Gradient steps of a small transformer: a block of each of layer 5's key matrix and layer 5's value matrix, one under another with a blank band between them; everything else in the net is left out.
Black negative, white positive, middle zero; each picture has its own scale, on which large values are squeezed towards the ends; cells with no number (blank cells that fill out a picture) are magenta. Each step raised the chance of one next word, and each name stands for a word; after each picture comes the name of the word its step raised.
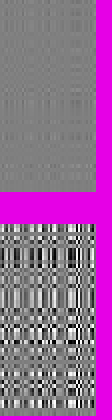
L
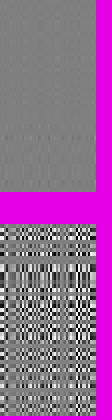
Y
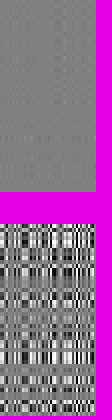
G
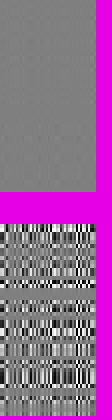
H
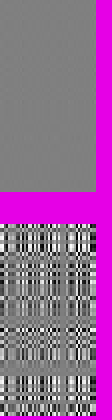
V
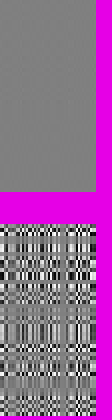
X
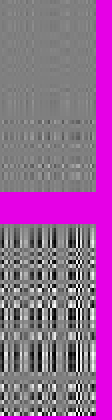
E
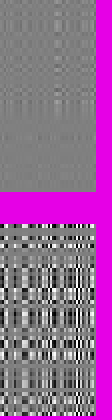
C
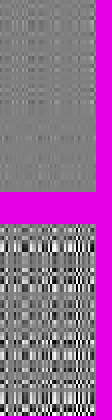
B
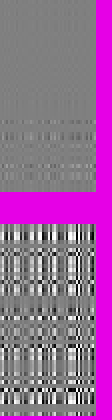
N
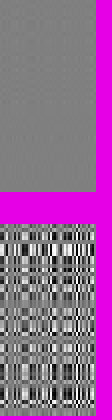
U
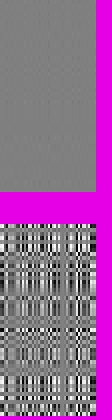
V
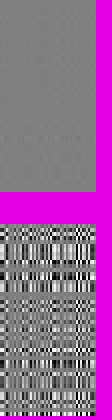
X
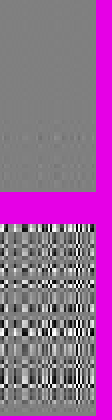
H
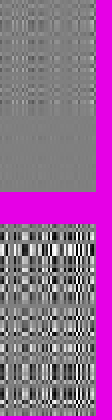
U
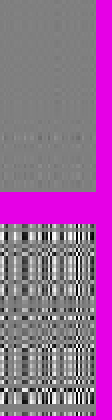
N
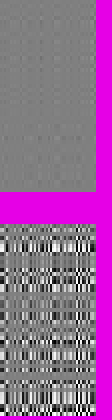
B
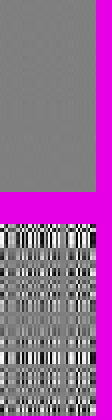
G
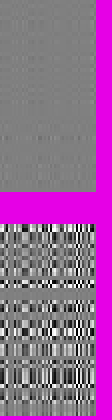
H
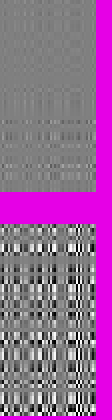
B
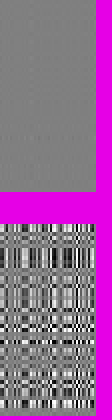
L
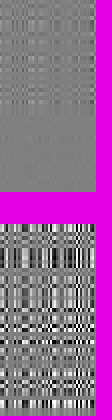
L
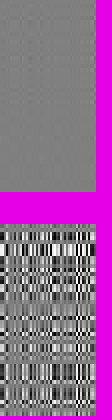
U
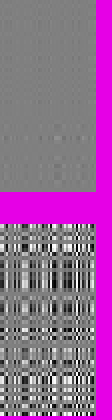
V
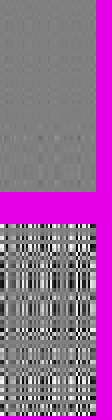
V
